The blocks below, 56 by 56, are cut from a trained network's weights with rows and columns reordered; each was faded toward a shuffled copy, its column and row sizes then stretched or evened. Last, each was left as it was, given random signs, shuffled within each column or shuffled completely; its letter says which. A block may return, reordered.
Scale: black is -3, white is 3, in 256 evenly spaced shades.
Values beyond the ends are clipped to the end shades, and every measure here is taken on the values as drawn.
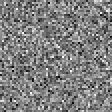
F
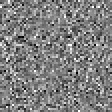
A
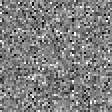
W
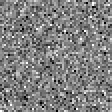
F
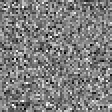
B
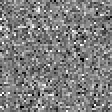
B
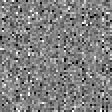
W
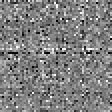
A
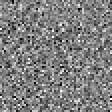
A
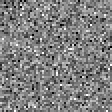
F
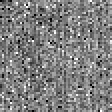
W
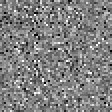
B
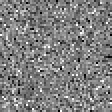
F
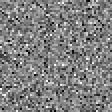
F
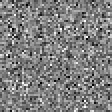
B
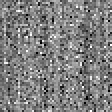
W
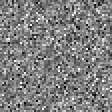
W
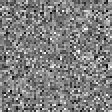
B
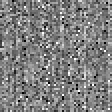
W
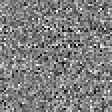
B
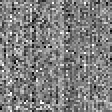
W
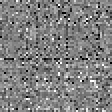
A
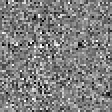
B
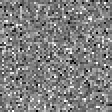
W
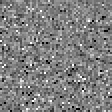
F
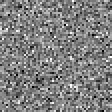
F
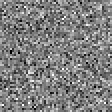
F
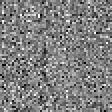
B
